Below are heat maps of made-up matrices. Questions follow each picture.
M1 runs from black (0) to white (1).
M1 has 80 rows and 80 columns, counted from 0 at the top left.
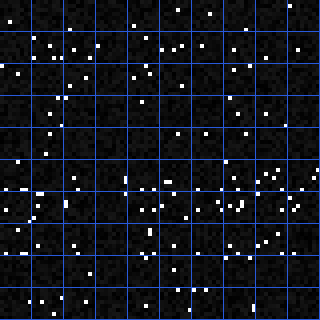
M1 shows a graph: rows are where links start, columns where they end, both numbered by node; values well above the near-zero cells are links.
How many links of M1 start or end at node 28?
3
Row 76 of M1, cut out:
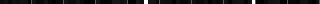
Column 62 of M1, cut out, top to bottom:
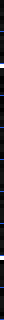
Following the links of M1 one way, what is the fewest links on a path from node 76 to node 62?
6
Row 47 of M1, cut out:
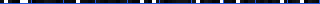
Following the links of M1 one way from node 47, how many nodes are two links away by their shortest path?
7
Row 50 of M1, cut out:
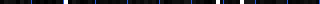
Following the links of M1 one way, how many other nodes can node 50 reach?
9
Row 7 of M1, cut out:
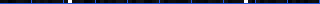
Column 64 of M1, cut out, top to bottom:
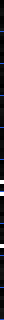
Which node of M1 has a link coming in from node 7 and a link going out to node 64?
node 61
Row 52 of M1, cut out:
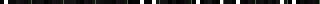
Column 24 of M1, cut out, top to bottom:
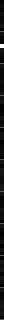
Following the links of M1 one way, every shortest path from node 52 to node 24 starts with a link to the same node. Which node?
node 38
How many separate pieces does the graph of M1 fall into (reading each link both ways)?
12
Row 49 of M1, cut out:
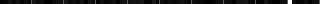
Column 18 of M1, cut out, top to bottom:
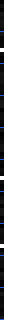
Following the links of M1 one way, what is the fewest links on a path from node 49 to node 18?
3
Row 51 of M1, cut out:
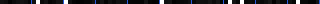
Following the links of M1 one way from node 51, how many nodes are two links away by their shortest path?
9
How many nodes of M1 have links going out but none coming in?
6
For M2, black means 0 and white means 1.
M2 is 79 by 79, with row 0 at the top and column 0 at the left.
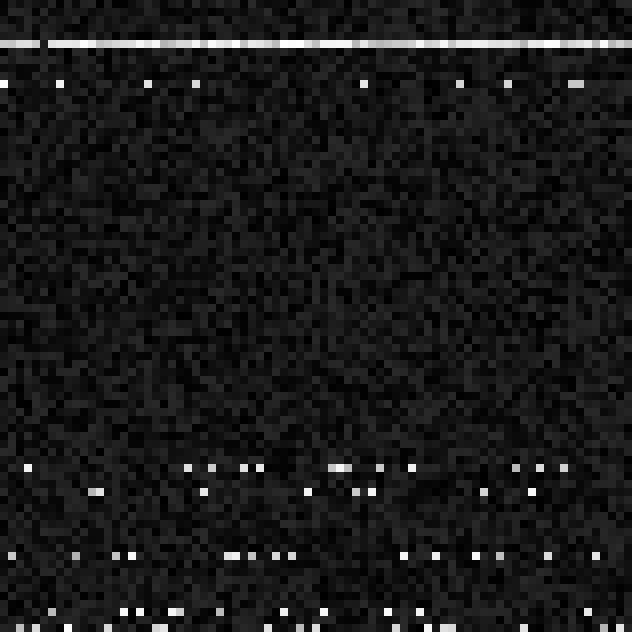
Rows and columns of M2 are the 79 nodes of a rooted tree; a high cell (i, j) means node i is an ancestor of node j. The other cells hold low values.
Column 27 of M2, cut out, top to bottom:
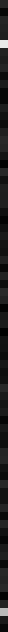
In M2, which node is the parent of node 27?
76
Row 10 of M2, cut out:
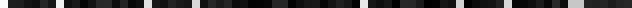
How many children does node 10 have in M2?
9
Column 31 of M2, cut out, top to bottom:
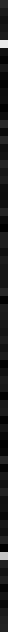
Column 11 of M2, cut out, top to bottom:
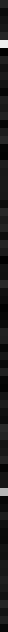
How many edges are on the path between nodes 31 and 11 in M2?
4
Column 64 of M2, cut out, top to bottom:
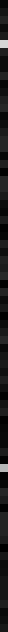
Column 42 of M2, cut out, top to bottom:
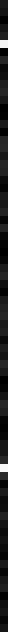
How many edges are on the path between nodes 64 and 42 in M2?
2
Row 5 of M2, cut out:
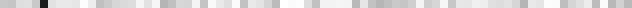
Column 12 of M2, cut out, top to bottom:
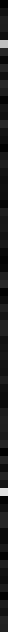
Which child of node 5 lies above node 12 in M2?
61
